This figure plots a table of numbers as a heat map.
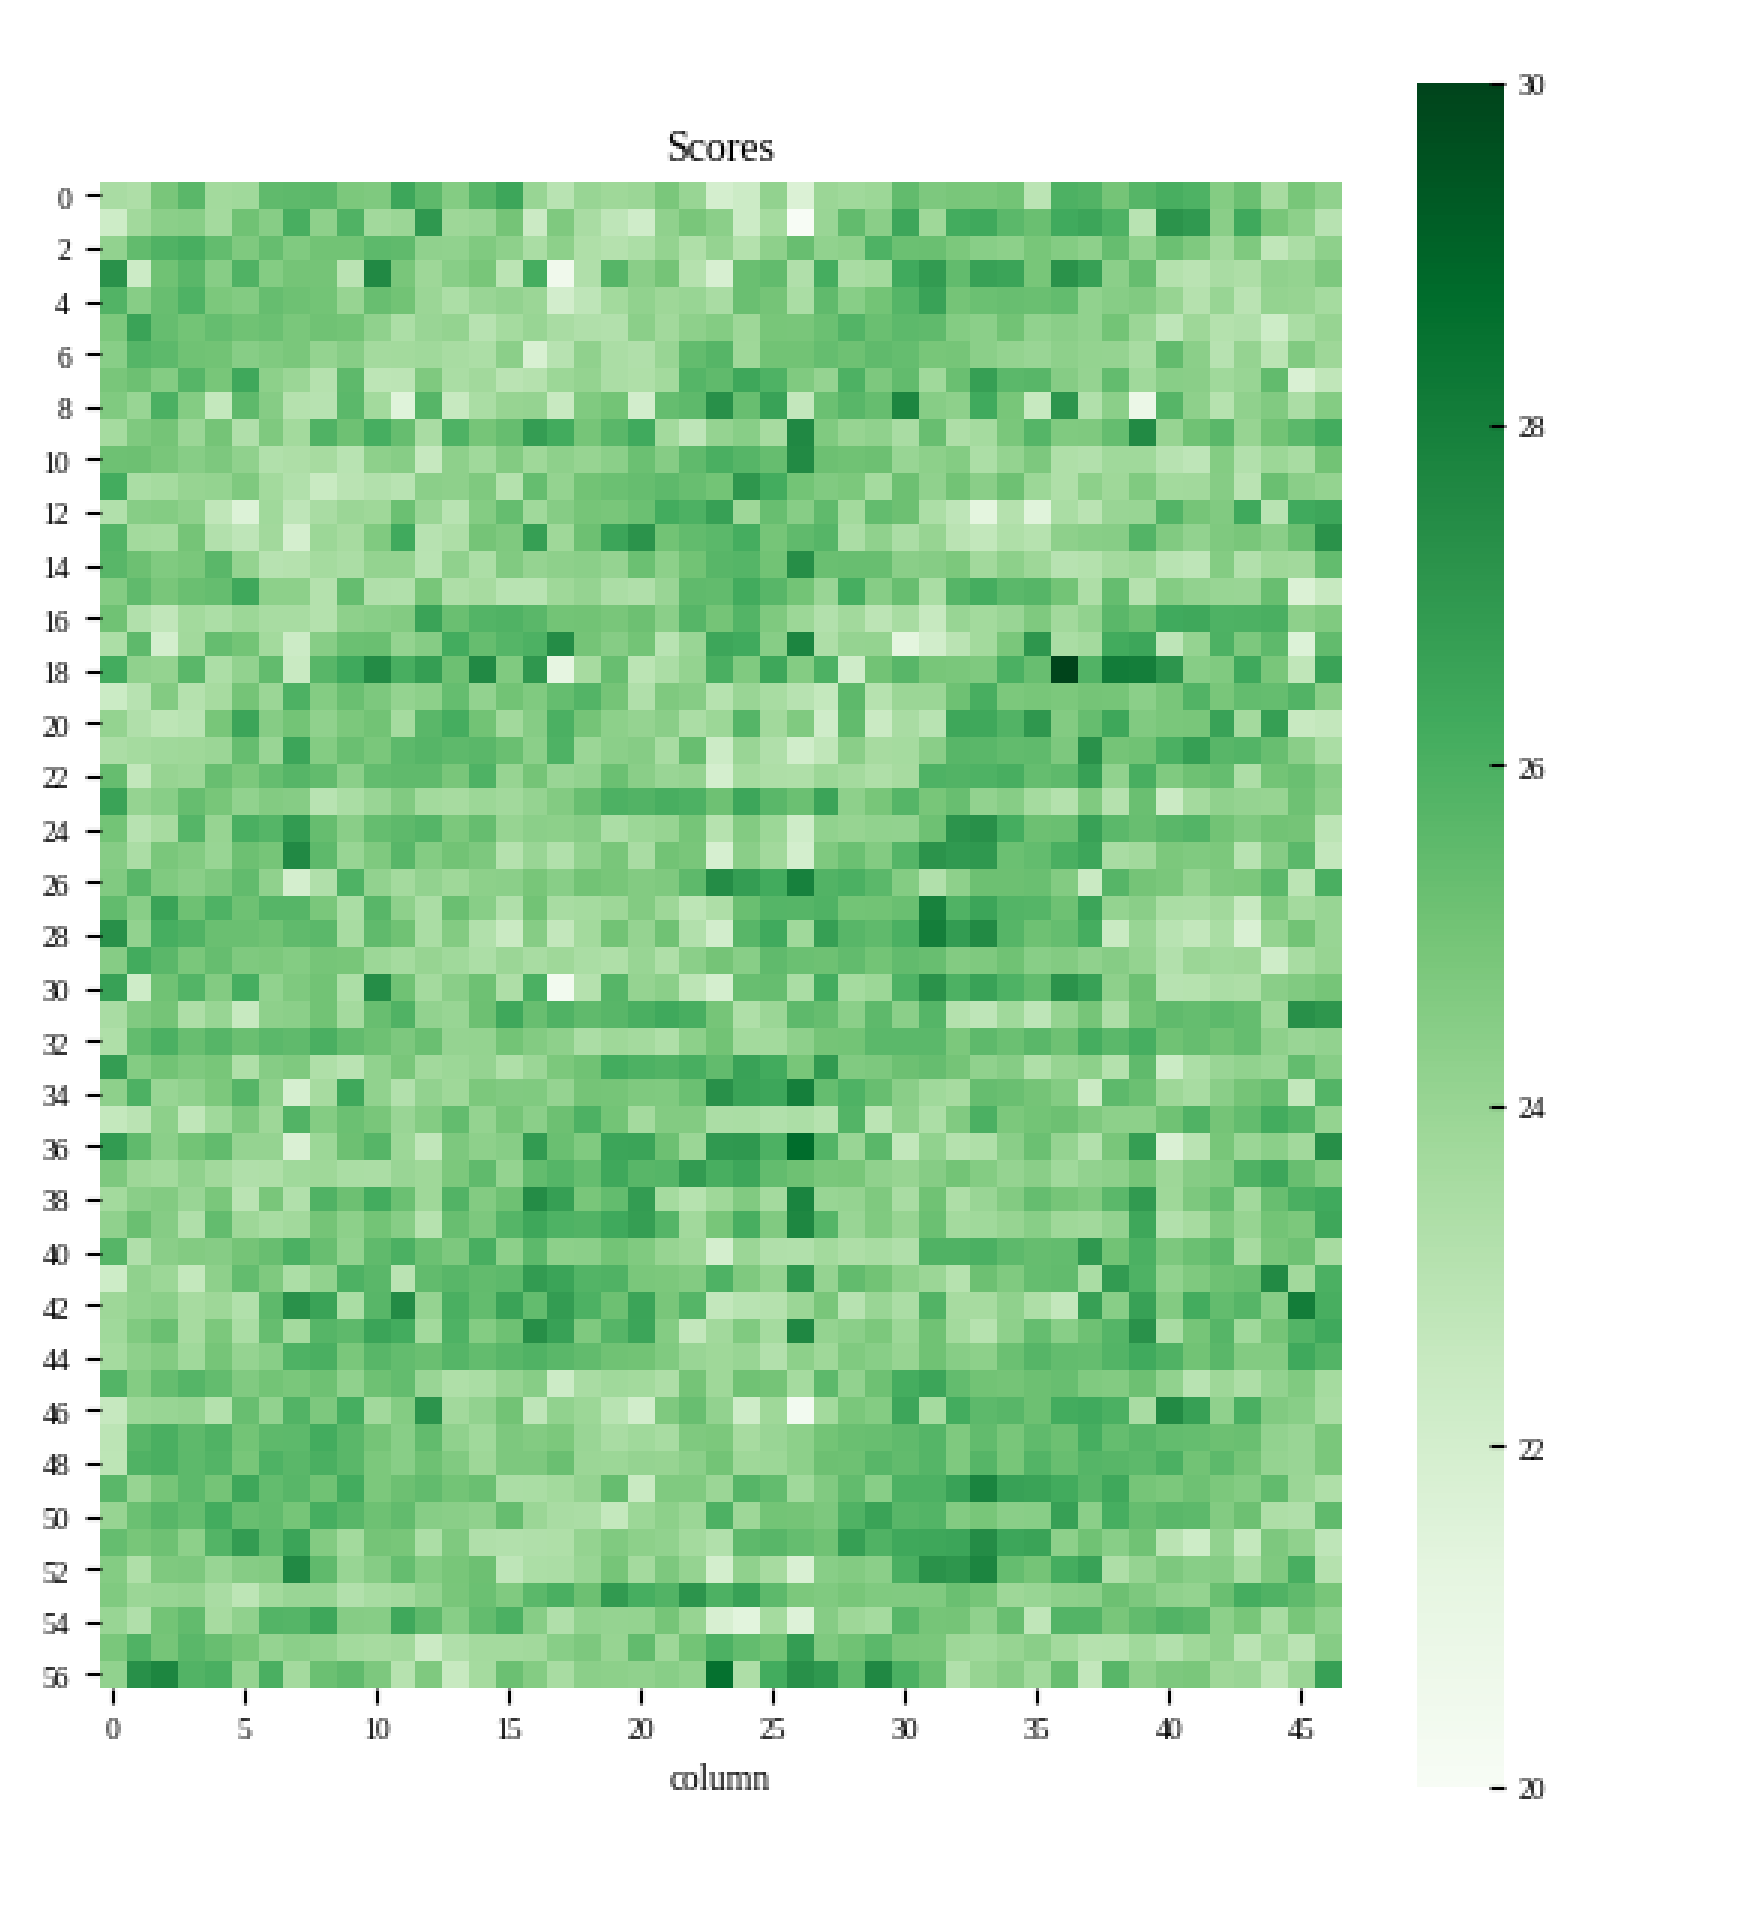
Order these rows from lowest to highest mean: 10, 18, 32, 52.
10, 52, 32, 18
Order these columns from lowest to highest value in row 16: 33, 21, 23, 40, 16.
33, 21, 23, 16, 40
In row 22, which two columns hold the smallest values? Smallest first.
23, 1
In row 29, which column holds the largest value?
1
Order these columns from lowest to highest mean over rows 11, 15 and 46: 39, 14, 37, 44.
39, 14, 37, 44
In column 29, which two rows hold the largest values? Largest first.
56, 50
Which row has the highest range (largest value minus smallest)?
18
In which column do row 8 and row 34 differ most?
26
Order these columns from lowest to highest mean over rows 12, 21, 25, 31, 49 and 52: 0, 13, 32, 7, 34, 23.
23, 0, 13, 34, 32, 7
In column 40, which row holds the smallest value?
36
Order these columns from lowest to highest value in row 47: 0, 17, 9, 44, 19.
0, 19, 44, 17, 9
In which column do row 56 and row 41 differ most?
44
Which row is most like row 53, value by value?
37
